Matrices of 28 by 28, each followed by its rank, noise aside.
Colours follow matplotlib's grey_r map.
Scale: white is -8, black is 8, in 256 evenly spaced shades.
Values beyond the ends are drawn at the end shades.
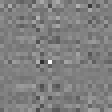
three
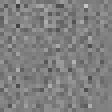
four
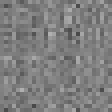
four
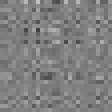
three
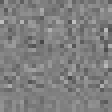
six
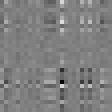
one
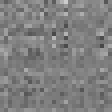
four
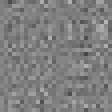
six
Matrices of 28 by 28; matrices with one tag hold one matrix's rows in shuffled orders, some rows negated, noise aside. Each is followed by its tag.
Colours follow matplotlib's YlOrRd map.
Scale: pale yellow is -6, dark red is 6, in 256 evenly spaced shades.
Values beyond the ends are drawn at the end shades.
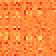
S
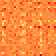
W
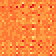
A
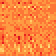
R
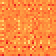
R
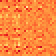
S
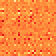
R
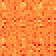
W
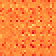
A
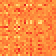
S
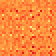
A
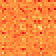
W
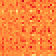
A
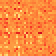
S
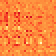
S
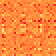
W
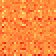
W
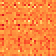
R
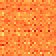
R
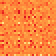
R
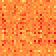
W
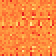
A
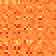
S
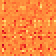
W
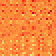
A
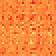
A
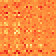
S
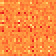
R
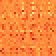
A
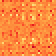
A
